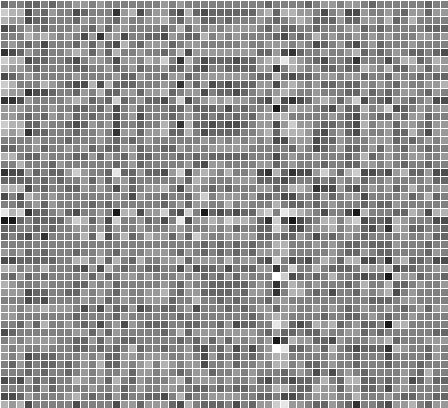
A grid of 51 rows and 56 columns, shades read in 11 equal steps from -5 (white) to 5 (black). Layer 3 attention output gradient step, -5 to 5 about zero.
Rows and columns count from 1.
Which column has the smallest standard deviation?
8
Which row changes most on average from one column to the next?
27
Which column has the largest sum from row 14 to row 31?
4
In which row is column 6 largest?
30
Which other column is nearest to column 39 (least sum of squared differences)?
43
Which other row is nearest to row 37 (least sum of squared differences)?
3
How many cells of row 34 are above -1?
39
